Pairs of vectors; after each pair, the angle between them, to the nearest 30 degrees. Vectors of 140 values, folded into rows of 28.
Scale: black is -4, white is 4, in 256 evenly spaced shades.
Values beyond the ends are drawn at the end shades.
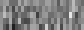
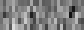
150 degrees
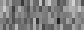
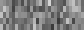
30 degrees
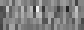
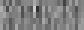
150 degrees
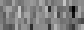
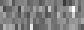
150 degrees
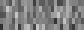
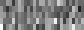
150 degrees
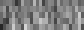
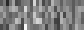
60 degrees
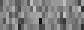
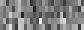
150 degrees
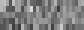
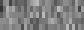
120 degrees
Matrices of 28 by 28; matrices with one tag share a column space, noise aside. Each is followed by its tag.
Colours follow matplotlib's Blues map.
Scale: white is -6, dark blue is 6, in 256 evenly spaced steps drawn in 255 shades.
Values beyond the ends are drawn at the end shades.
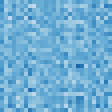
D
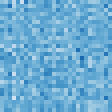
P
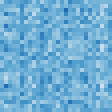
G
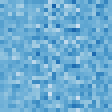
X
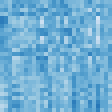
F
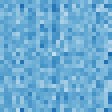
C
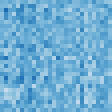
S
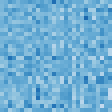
S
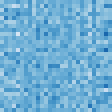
D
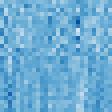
F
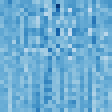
F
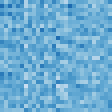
X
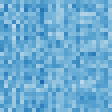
C
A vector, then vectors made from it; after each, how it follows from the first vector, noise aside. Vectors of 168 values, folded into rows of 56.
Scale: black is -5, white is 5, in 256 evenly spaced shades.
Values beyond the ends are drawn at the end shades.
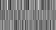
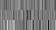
reversed, negated, partly zeroed.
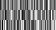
wrapped around, negated, scaled up.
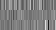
reversed, negated, partly zeroed.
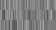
wrapped around, shrunk.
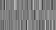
reversed, negated, partly zeroed.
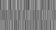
shrunk.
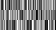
reversed, scaled up.
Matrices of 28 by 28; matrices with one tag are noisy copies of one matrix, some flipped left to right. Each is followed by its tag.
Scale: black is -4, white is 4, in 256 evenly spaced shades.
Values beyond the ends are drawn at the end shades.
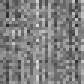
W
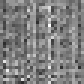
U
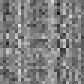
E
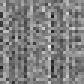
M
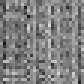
U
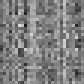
E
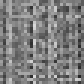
U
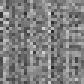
M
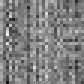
W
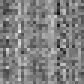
E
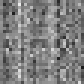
E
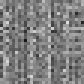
M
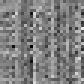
M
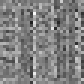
M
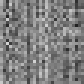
W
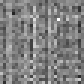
U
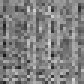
U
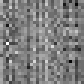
W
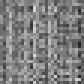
U
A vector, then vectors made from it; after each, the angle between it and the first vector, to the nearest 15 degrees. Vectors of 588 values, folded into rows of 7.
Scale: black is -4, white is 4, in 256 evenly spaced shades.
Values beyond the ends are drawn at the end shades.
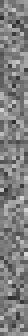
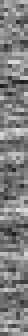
60 degrees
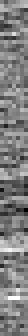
120 degrees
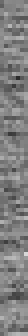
60 degrees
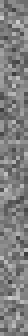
165 degrees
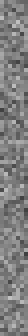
165 degrees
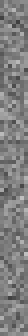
15 degrees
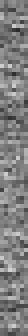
135 degrees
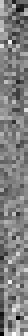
60 degrees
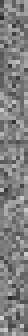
15 degrees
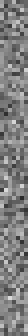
150 degrees
